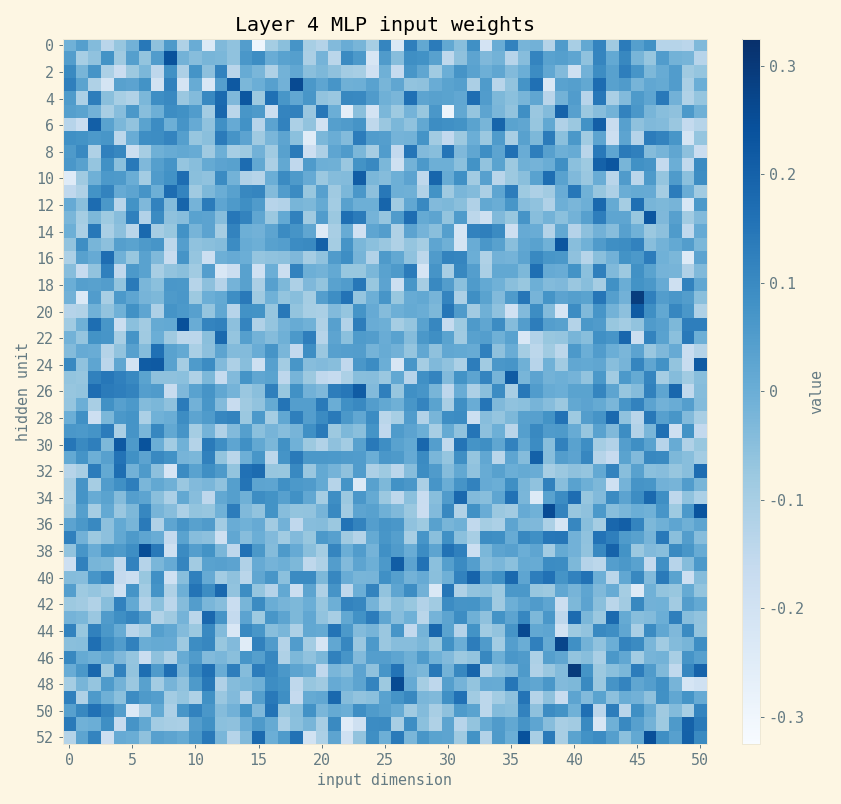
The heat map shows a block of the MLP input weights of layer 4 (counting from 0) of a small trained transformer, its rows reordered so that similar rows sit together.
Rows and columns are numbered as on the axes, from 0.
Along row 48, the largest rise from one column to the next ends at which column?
26
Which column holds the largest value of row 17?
37
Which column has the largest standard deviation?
49
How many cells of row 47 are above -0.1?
47
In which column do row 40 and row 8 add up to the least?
5
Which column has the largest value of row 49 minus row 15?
31
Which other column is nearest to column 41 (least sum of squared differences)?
10
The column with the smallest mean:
20
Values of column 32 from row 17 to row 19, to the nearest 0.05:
0.05 0.05 0.1
